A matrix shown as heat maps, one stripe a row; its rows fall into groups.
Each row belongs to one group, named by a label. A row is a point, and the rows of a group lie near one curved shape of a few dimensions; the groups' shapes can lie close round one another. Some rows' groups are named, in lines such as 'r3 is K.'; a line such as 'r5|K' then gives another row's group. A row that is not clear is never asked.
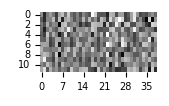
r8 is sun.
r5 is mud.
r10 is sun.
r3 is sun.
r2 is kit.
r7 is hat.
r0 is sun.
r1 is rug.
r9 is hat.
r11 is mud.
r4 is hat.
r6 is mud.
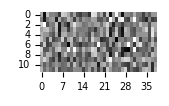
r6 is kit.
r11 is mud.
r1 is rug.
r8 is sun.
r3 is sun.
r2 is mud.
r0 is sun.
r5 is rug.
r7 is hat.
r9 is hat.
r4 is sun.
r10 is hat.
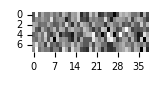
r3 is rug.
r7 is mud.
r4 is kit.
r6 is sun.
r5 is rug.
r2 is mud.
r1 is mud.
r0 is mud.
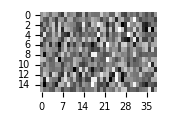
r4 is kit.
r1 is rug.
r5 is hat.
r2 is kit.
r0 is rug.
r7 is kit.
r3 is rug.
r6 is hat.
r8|sun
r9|mud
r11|mud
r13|sun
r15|mud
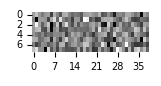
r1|sun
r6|rug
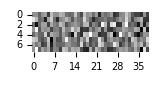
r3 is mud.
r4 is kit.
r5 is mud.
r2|rug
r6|mud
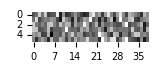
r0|kit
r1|kit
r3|mud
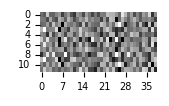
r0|mud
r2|rug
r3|mud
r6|mud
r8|kit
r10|rug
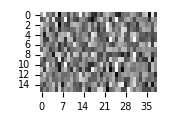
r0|mud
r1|kit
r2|mud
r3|mud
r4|sun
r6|mud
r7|hat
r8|hat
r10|kit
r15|kit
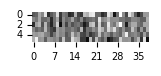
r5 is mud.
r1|hat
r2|kit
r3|hat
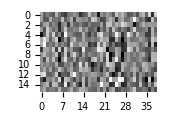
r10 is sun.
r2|hat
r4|kit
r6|mud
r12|mud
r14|rug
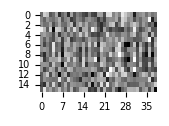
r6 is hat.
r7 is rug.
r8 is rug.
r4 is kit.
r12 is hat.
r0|hat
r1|mud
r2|sun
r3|hat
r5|mud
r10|rug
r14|hat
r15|mud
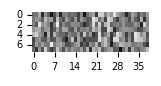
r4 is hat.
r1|rug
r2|kit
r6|mud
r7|hat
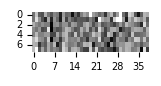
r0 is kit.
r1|hat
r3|mud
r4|rug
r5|sun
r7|mud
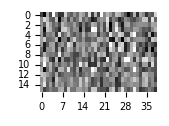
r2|sun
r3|sun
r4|rug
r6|rug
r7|rug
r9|hat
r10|mud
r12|hat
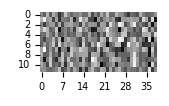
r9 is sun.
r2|rug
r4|mud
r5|rug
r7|mud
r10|rug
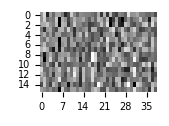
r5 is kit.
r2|sun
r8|sun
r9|sun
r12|hat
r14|kit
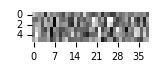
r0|hat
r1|rug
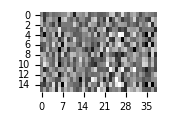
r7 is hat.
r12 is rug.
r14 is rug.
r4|rug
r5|rug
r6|rug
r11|rug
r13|sun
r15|kit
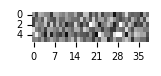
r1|hat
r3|hat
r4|hat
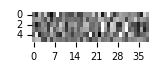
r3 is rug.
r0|kit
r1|hat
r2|rug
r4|kit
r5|hat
